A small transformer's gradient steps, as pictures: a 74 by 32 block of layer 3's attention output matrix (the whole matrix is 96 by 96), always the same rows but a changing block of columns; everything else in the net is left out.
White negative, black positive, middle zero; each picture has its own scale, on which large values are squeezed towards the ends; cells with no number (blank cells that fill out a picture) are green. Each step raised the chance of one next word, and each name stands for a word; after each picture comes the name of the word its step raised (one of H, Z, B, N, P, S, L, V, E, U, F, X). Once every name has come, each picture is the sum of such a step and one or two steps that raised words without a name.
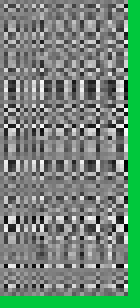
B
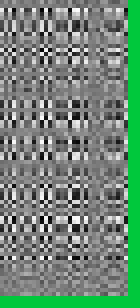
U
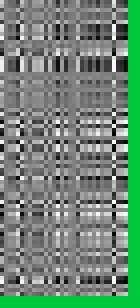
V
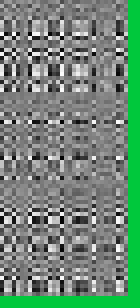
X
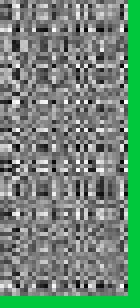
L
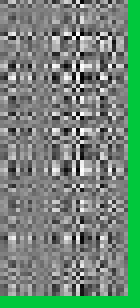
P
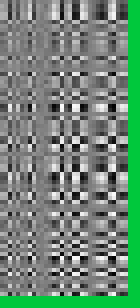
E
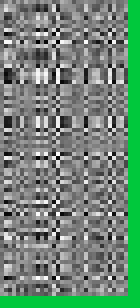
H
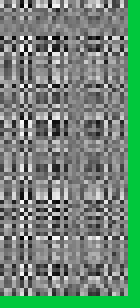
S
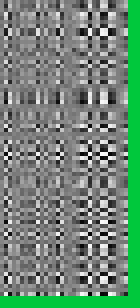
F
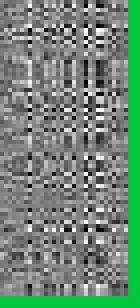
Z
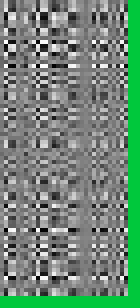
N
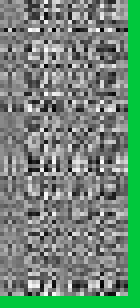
L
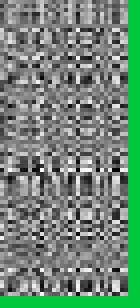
L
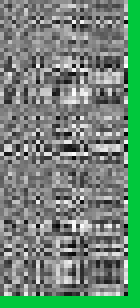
F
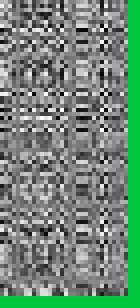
Z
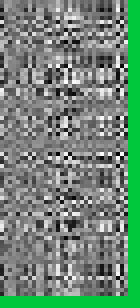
H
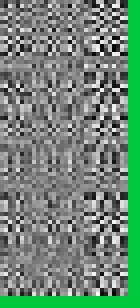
S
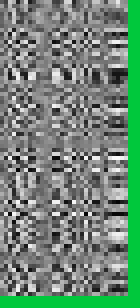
H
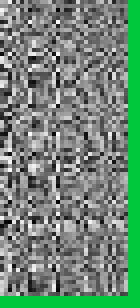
U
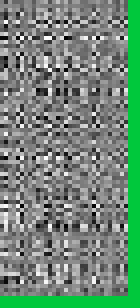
V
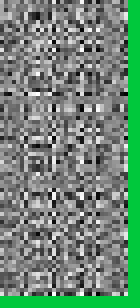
E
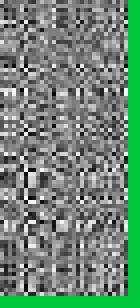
B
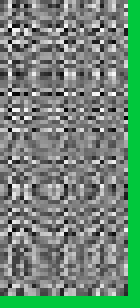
Z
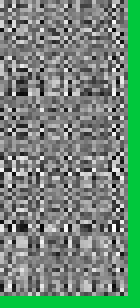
Z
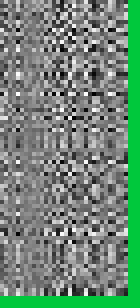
Z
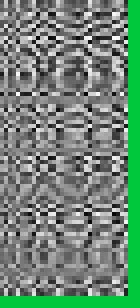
V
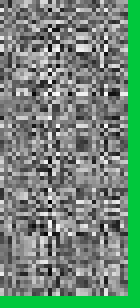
S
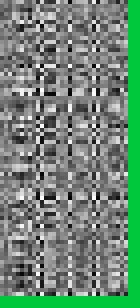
E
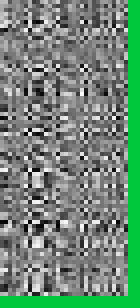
Z
